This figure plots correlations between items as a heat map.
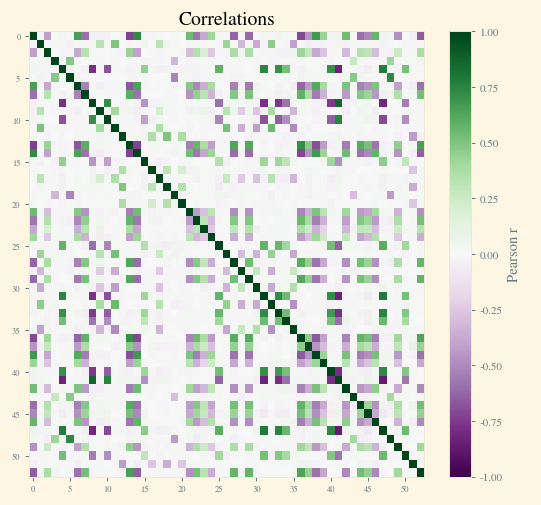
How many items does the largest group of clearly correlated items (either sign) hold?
22
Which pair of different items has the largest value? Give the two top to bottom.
8, 41
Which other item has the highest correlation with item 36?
13
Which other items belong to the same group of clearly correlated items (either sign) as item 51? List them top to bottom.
12, 16, 18, 20
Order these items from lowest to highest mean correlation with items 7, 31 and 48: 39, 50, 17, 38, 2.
38, 39, 17, 2, 50
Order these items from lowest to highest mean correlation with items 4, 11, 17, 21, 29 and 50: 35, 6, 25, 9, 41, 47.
41, 35, 6, 9, 25, 47
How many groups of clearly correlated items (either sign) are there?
5
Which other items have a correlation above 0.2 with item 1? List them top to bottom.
9, 11, 17, 26, 32
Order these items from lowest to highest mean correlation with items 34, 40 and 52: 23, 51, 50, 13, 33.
51, 23, 13, 50, 33
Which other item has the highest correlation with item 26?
11
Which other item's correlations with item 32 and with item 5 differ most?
48
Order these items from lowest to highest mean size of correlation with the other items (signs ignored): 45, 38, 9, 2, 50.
9, 50, 2, 45, 38
